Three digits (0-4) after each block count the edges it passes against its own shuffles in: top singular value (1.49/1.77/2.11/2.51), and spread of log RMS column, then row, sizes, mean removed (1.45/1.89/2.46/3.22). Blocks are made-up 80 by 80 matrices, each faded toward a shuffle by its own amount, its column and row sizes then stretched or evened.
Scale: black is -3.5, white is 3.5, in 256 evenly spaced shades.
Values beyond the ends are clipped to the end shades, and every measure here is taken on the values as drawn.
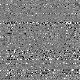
2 1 4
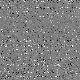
0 1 3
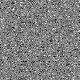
2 0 1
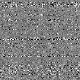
0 2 4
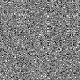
3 0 0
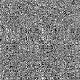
3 2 1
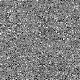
2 0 1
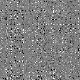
1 3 2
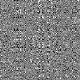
3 3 2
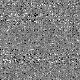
0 0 3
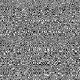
3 0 3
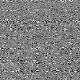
3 2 4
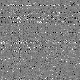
2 0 3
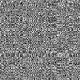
4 0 2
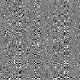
4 3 2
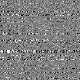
3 0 4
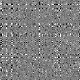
4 3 3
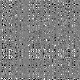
3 4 3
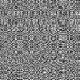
4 1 3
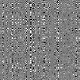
4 4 2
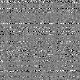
1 2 4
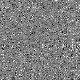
1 1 2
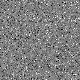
0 0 0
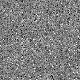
1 1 1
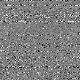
0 0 4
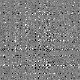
1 3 3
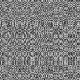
4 2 2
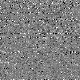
0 0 3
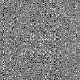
3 3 0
